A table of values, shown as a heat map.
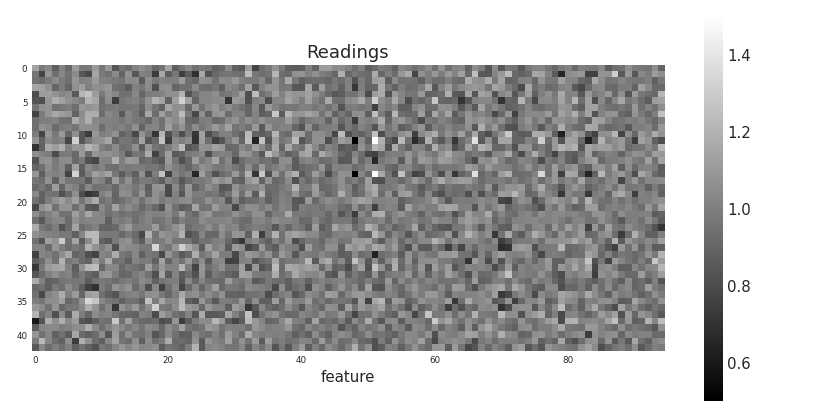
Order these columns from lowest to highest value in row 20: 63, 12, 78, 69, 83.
12, 63, 69, 78, 83
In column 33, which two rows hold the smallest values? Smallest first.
11, 16
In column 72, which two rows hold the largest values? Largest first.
19, 33
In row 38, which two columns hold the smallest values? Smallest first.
0, 22
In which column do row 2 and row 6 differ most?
51
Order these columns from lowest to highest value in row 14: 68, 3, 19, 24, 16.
19, 16, 3, 68, 24
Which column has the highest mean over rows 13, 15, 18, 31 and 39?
71
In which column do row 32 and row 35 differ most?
8
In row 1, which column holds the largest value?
87
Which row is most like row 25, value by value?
35
